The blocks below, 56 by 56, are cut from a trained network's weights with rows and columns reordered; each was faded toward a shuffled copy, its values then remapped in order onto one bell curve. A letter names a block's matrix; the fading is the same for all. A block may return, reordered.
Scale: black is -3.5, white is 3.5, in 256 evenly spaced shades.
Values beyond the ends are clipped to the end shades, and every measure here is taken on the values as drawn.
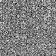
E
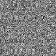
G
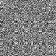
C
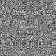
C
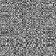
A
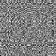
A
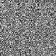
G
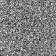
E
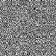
C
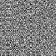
A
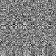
C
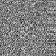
G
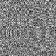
C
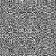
A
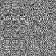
C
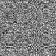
C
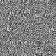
G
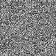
E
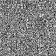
E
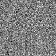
E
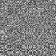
C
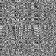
C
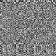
C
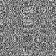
G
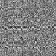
A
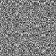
C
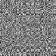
A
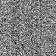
E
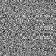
C
